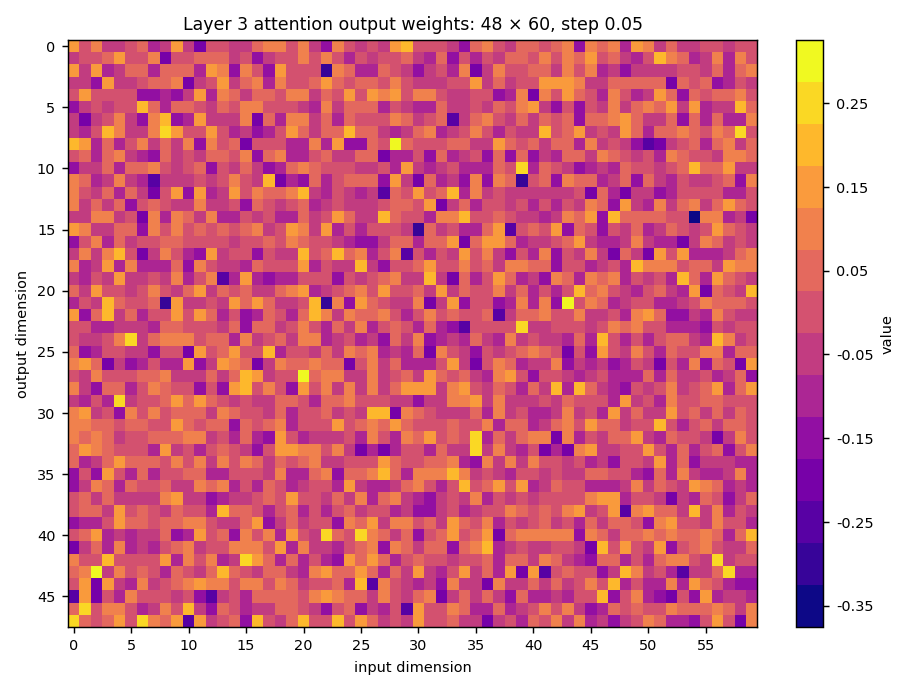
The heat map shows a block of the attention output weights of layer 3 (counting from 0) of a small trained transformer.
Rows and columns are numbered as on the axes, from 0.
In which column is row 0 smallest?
11
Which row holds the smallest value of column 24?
26
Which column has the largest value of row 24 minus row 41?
5
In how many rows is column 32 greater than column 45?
17
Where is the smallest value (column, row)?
54, 14
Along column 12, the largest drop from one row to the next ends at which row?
45
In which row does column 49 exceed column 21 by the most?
18
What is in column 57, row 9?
0.1
